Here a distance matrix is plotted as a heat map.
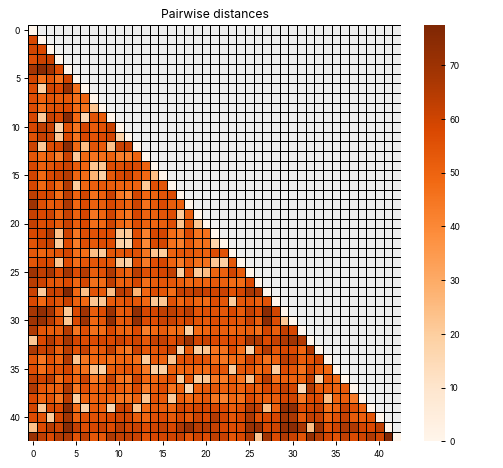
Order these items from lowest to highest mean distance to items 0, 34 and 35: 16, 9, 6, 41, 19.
16, 41, 6, 9, 19
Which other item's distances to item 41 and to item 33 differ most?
25
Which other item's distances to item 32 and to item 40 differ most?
2
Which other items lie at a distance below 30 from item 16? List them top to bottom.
5, 13, 34, 38
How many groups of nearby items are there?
10
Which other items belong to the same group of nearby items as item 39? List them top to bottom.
1, 6, 9, 12, 27
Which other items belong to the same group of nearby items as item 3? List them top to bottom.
10, 11, 21, 22, 24
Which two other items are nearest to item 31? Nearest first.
37, 18
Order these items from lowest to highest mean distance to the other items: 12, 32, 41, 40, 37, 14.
14, 37, 12, 40, 32, 41
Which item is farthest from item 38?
4
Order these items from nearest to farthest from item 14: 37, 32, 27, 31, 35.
35, 31, 37, 27, 32
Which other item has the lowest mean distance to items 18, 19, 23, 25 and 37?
31
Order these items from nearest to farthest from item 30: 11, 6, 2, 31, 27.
11, 31, 2, 6, 27
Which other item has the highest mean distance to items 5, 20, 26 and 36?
41
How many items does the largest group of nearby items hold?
7
